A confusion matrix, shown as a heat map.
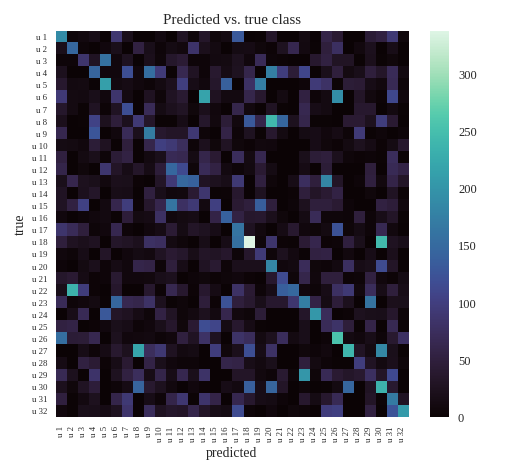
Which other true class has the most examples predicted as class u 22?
u 23
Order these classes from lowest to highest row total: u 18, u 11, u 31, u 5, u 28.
u 28, u 11, u 31, u 5, u 18
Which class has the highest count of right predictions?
u 18
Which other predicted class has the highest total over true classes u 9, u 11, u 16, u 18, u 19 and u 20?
u 30
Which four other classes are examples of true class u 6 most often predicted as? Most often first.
u 14, u 26, u 31, u 1
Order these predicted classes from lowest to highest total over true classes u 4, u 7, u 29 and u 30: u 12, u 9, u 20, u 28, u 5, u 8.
u 5, u 28, u 12, u 8, u 9, u 20
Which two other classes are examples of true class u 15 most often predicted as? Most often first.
u 11, u 19
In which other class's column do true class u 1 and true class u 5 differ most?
u 19
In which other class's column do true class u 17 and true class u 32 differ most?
u 31
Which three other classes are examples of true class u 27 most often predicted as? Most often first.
u 8, u 30, u 18
